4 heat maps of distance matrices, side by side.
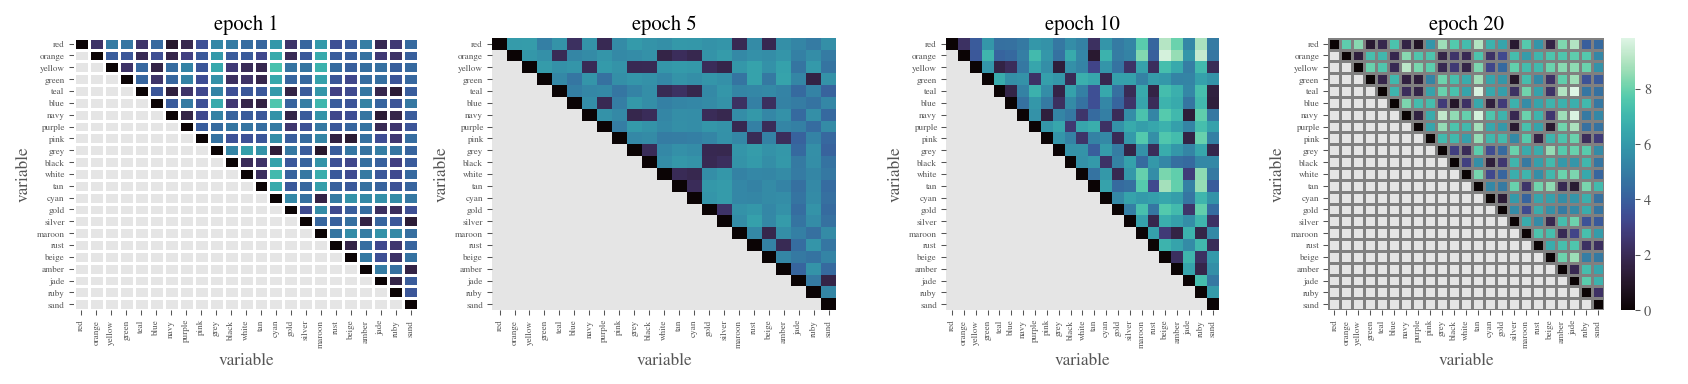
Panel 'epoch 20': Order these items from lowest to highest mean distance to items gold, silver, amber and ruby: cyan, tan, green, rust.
green, cyan, rust, tan
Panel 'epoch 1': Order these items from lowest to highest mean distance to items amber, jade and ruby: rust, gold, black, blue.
gold, rust, black, blue
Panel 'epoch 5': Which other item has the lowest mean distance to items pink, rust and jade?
amber
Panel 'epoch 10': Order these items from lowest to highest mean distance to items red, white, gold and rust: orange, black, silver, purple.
orange, silver, black, purple
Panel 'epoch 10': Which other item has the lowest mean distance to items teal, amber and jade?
sand
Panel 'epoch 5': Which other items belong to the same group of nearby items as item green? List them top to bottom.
ruby
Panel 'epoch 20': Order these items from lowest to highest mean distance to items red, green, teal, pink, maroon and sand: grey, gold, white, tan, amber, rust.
rust, gold, white, amber, grey, tan
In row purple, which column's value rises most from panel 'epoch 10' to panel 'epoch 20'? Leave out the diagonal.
black
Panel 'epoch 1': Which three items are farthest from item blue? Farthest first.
cyan, maroon, grey
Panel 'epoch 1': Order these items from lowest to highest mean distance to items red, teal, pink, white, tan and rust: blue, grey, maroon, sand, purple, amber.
blue, purple, sand, amber, grey, maroon
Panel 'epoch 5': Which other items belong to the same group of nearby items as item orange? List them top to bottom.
teal, white, tan, cyan
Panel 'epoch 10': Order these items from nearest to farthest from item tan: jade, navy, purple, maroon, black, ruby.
navy, jade, black, purple, maroon, ruby
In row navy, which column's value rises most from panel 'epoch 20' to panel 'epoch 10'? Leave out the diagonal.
beige
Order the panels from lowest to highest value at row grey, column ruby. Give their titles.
epoch 1, epoch 5, epoch 10, epoch 20
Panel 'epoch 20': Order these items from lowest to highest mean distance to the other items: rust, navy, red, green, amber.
green, red, rust, navy, amber
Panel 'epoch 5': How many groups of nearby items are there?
6
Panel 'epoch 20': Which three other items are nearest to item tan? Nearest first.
jade, amber, maroon
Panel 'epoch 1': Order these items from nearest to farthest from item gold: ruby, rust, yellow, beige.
ruby, rust, beige, yellow
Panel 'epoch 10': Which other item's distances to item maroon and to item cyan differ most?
ruby
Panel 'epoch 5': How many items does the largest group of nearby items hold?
6
